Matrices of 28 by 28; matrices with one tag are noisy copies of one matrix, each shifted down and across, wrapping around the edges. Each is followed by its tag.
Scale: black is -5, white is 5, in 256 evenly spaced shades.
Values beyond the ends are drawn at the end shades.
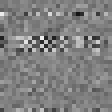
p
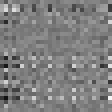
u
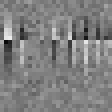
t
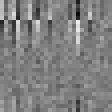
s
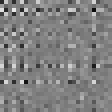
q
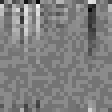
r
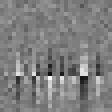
t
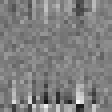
t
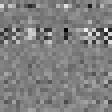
p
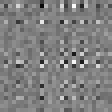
q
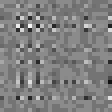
q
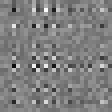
q
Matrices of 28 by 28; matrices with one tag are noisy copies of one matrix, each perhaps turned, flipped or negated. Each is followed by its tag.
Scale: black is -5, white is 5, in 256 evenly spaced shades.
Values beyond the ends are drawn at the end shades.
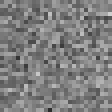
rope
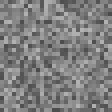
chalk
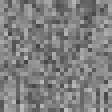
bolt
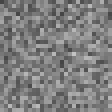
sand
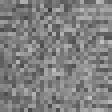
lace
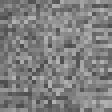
lace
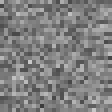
rope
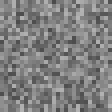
rope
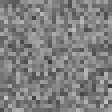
sand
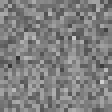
sand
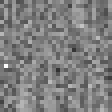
bolt
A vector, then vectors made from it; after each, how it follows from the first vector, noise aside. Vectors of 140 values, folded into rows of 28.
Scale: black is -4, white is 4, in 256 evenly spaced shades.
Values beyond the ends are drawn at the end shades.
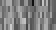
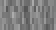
wrapped around, shrunk.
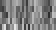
wrapped around, negated.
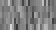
partly zeroed.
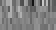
partly zeroed.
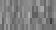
wrapped around, shrunk.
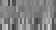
wrapped around, partly zeroed.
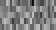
sign-scrambled.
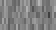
wrapped around, shrunk.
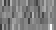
wrapped around, negated, partly zeroed.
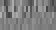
wrapped around, negated, partly zeroed.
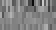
partly zeroed.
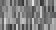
sign-scrambled.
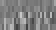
partly zeroed.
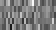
sign-scrambled.
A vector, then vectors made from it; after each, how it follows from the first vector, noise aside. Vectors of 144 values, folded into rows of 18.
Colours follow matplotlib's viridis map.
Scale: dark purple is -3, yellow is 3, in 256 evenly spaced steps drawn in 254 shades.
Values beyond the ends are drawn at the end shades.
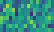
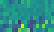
wrapped around, partly zeroed.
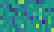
wrapped around, negated, partly zeroed.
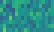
negated, shrunk.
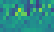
wrapped around, partly zeroed.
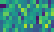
reversed.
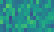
shrunk.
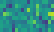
wrapped around, negated, partly zeroed.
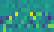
negated, partly zeroed.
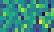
reversed.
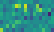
wrapped around, negated, partly zeroed.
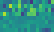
wrapped around, negated, partly zeroed.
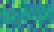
negated, partly zeroed.
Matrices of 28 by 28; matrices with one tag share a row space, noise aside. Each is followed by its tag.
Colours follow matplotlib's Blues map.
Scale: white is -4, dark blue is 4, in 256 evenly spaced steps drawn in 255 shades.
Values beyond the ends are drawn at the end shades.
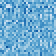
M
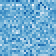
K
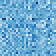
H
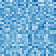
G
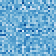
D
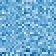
D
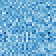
H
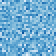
D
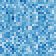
G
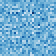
K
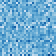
H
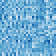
H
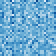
G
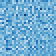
M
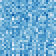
G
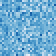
D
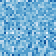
G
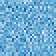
M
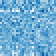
K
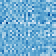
H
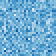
H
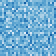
M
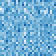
M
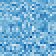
K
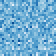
G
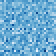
G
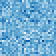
D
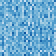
M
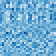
G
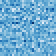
K
